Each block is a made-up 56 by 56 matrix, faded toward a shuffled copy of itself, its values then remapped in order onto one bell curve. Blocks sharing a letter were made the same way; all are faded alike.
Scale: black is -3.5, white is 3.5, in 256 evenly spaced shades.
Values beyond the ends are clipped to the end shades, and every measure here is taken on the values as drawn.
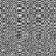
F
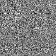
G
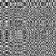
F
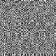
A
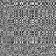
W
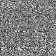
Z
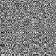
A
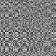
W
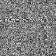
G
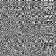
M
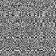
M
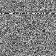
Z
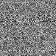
Z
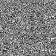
Z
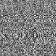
A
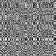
F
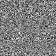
Z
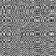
F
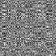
M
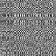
W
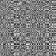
W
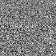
G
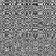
W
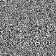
G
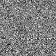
Z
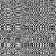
W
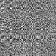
A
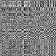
F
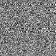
G
